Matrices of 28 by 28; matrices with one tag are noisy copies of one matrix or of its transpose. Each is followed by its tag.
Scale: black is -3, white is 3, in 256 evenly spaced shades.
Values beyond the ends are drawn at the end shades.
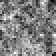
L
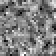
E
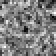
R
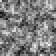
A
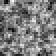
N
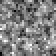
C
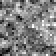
L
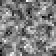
C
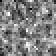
C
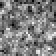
N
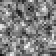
C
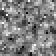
A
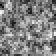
N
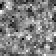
N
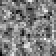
C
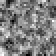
E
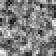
E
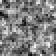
A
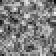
C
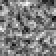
R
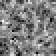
R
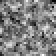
C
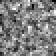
C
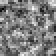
E
